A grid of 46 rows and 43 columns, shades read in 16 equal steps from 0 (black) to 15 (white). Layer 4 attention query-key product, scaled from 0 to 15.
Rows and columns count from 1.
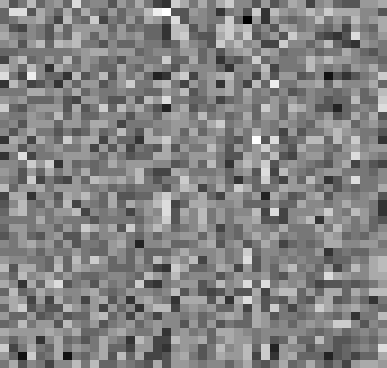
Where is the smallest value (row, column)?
3, 28
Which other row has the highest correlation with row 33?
46
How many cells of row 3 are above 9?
9
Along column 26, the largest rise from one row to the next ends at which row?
10
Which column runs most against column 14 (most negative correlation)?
8
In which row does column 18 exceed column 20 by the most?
2
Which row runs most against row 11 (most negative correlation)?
44
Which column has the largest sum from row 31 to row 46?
43
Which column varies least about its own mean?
41
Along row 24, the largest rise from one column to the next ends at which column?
27
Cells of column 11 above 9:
10
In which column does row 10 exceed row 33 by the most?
4
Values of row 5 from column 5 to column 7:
7 5 8
